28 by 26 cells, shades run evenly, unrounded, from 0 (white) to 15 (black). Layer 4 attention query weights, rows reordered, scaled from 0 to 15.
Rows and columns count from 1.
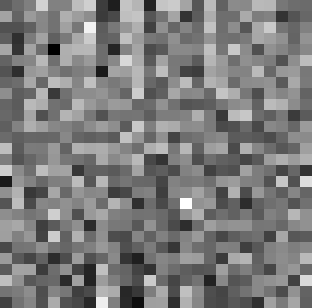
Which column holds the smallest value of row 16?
1
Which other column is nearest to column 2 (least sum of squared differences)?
17
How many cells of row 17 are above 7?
19
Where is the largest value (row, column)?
5, 5
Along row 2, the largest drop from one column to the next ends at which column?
11
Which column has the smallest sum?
7
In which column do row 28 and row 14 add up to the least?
9
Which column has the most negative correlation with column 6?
13
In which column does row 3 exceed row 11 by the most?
21
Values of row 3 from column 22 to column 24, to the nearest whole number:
5 3 8
